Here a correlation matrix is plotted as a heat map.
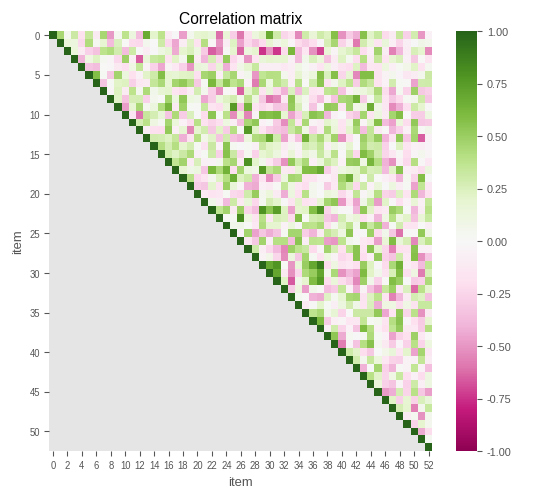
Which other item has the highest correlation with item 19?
3
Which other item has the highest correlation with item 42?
8
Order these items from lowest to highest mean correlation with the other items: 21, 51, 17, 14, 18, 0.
51, 21, 0, 18, 14, 17
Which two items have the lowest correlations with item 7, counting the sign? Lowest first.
26, 23
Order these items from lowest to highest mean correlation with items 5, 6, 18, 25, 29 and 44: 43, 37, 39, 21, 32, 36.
32, 36, 21, 39, 43, 37
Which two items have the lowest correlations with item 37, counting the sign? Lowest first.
2, 33
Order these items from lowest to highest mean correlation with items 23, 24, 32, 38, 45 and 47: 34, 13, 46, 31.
46, 13, 34, 31
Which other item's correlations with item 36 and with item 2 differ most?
29
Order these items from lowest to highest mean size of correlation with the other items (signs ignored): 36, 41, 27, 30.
41, 36, 27, 30
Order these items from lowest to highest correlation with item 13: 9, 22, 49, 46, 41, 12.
46, 49, 41, 12, 9, 22
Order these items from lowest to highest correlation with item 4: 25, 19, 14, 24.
19, 24, 14, 25
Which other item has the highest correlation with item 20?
28
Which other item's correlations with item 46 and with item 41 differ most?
16
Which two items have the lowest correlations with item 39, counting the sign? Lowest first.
40, 26
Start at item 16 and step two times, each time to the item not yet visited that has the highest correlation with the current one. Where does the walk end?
12
